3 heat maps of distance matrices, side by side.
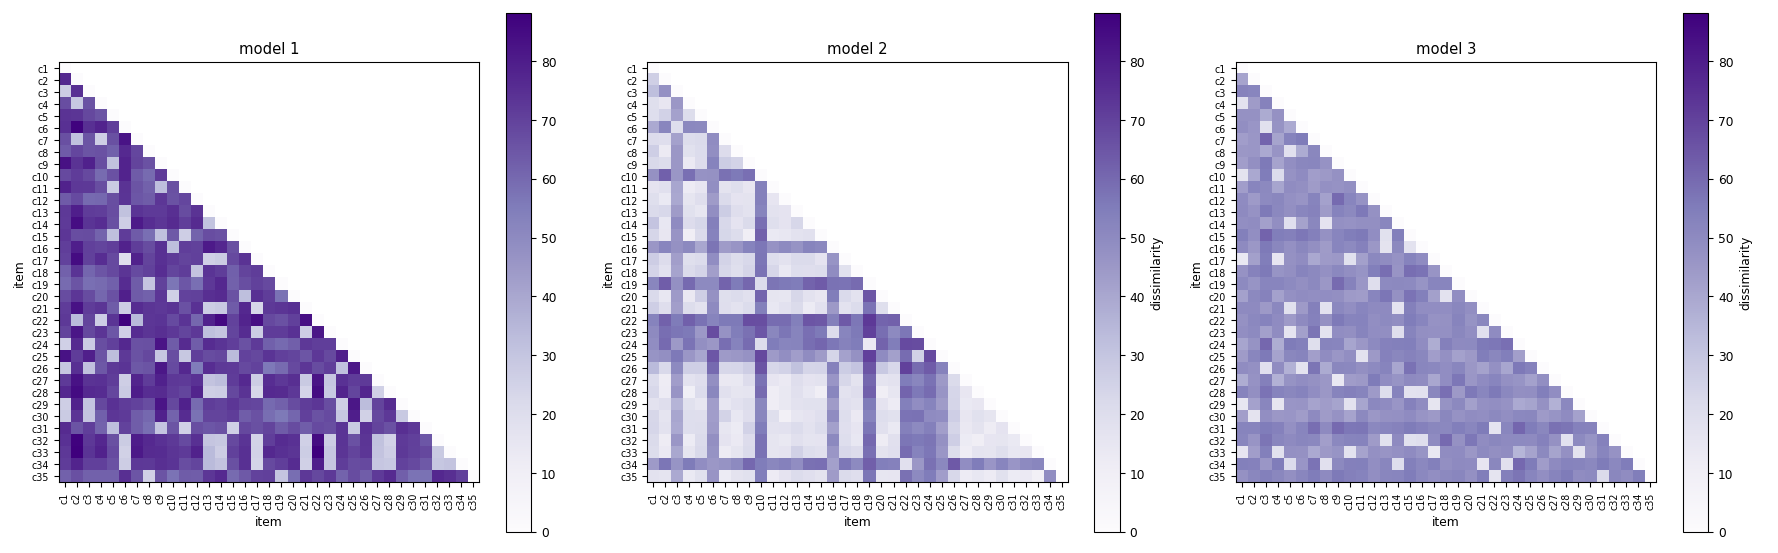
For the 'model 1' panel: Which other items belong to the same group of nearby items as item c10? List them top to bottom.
c16, c20
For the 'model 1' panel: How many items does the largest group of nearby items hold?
11
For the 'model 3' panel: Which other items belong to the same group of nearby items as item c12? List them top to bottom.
c19
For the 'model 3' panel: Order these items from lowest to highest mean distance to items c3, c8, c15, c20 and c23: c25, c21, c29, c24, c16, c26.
c21, c26, c16, c29, c25, c24
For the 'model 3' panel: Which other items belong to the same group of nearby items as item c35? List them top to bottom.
c22, c31
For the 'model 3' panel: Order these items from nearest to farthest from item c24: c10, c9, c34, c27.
c10, c27, c9, c34
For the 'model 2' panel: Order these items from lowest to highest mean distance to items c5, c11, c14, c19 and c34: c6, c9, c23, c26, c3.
c9, c26, c3, c6, c23
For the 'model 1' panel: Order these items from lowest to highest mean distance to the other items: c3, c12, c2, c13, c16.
c13, c3, c12, c16, c2
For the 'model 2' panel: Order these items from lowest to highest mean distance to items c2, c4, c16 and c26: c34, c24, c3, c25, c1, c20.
c20, c1, c25, c3, c34, c24
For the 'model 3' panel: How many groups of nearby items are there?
11
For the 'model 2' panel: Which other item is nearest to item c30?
c12
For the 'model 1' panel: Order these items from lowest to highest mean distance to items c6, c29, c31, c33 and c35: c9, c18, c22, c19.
c19, c9, c18, c22
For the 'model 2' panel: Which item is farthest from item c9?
c22
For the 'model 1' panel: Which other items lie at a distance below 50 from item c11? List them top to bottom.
c5, c9, c15, c25, c31
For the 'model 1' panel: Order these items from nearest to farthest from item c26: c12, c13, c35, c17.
c12, c35, c17, c13
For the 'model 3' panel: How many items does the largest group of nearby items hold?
6
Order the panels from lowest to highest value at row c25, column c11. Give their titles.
model 3, model 1, model 2
